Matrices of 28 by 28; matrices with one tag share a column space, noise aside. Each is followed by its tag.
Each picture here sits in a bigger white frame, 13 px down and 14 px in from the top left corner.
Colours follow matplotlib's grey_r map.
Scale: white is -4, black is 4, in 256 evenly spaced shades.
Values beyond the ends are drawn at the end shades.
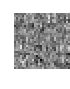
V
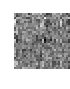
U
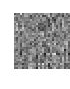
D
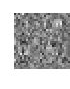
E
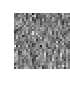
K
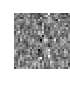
U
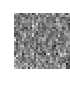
D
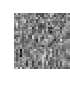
U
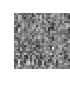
V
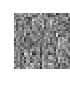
D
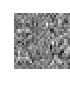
E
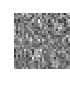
U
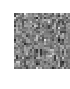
U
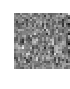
E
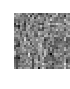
D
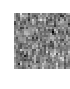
K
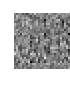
E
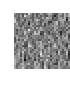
K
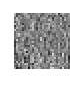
D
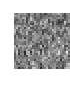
K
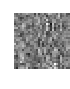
D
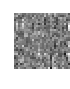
D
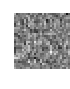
E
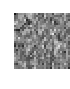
K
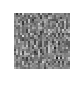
E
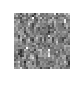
U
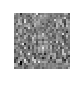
E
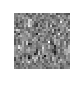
E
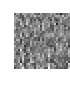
D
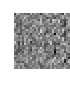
E
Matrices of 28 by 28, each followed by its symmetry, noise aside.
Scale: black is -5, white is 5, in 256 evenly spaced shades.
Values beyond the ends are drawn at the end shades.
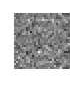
mirrored top to bottom.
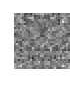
mirrored left to right.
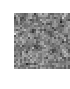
no symmetry.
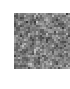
no symmetry.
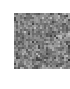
antisymmetric.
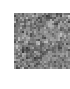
antisymmetric.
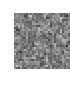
antisymmetric.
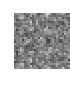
mirrored top to bottom.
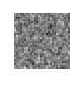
no symmetry.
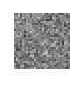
symmetric.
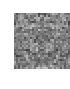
mirrored left to right.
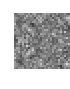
mirrored top to bottom.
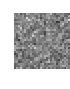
symmetric.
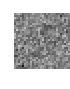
same after a half turn.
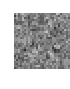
antisymmetric.
